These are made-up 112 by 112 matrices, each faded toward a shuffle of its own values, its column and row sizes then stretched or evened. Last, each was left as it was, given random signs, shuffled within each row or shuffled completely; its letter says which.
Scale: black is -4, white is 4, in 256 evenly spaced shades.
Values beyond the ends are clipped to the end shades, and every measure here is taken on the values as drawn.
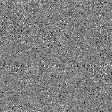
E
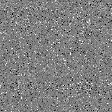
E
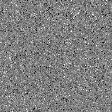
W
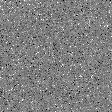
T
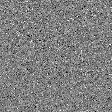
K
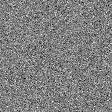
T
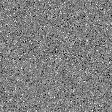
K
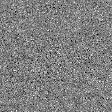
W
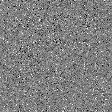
W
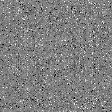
E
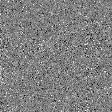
W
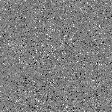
W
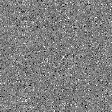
E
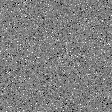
T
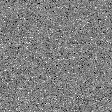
K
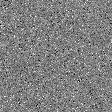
T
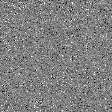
W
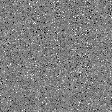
W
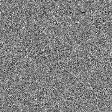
W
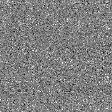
E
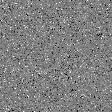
K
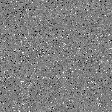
W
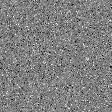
T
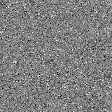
K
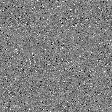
K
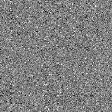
E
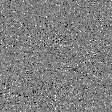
K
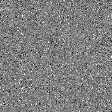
W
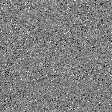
K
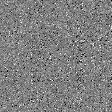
W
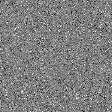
W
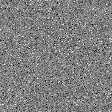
K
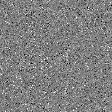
W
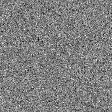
K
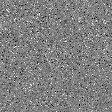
W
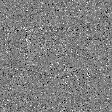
W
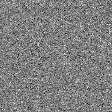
W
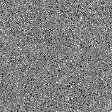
W
